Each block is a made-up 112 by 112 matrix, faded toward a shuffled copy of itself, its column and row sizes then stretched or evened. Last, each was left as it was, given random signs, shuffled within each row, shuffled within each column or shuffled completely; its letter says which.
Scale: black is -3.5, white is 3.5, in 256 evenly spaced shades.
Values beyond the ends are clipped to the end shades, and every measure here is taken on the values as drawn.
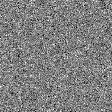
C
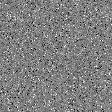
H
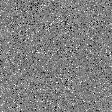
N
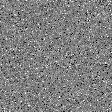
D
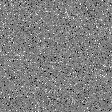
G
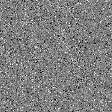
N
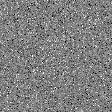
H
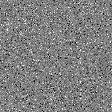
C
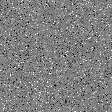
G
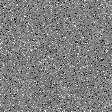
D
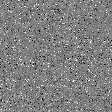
D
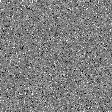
D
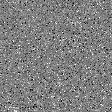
D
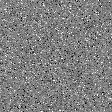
G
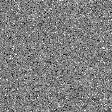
N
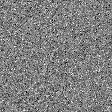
H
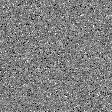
D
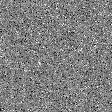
G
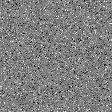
G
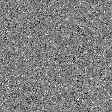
N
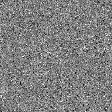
N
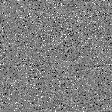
C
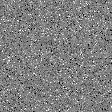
H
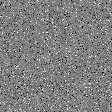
G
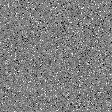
H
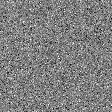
G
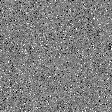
D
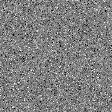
H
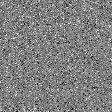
N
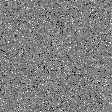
G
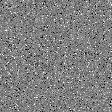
C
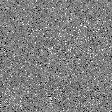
C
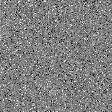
C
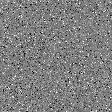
G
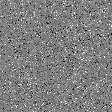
G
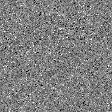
C
